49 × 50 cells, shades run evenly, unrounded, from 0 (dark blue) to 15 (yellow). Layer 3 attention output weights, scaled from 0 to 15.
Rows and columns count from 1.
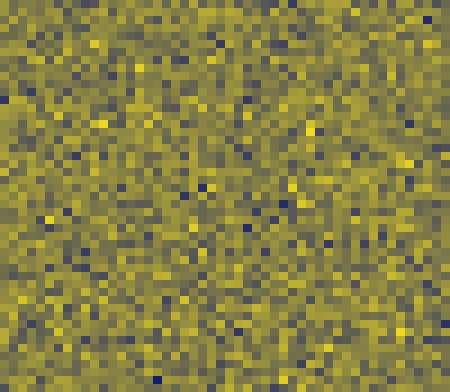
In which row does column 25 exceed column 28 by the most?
13
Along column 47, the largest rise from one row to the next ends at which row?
35
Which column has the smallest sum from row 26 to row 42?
49
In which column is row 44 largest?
37
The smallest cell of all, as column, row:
18, 48
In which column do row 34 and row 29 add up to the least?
6
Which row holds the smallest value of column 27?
42
